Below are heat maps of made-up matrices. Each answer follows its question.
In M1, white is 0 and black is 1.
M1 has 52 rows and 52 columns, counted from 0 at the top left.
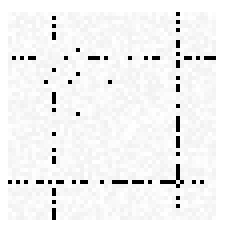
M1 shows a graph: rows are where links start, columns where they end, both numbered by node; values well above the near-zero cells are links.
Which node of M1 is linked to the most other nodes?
node 42
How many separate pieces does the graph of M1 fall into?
3
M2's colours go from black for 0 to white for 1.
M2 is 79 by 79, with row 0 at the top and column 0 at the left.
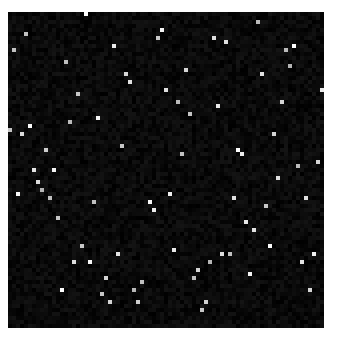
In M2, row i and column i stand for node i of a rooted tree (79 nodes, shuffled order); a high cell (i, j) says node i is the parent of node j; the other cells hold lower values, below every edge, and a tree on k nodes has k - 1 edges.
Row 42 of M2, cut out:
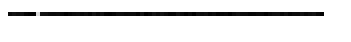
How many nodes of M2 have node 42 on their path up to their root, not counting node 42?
3
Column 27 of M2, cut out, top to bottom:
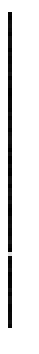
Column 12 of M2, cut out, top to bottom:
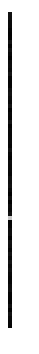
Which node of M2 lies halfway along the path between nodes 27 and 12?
19
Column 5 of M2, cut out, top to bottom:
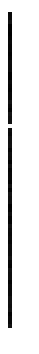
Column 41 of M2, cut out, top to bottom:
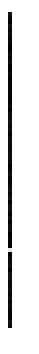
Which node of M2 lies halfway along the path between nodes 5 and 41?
33
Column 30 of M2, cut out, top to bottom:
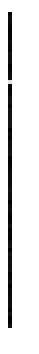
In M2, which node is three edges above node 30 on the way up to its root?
62
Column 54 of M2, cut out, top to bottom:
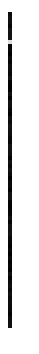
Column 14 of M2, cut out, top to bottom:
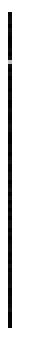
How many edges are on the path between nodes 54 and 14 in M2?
7
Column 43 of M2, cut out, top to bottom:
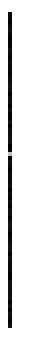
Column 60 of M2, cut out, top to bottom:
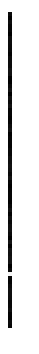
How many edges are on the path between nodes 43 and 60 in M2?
4
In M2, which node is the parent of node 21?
47
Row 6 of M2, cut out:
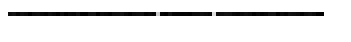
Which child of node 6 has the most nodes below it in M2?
51
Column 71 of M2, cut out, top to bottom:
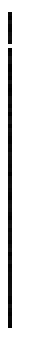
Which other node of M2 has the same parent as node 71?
26
